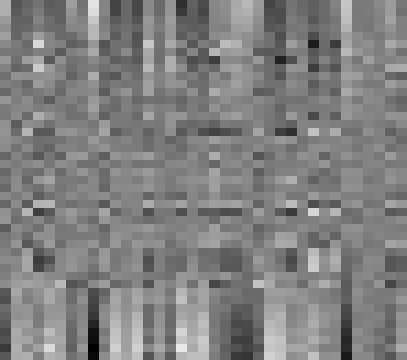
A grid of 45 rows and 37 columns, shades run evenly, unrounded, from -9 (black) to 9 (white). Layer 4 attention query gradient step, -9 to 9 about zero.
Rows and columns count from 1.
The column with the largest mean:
5
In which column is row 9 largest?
4
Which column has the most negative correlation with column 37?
35
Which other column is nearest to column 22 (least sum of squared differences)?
23
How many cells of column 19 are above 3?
6
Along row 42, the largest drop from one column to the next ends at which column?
9
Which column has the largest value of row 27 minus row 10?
29
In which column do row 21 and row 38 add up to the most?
17
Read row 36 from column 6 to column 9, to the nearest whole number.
4 -3 -2 1
